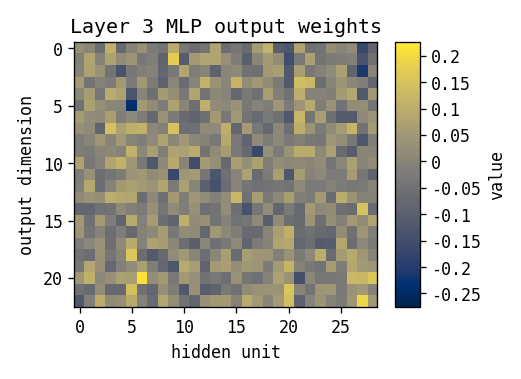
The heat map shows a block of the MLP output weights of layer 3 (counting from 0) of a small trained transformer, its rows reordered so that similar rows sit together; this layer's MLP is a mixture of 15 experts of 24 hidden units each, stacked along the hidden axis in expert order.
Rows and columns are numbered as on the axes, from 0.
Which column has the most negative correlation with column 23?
7
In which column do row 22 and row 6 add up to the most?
27
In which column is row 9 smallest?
17
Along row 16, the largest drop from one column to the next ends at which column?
21
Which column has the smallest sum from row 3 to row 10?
20
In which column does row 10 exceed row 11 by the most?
9
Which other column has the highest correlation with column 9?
3
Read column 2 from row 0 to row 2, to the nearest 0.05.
-0.05 0 0.05
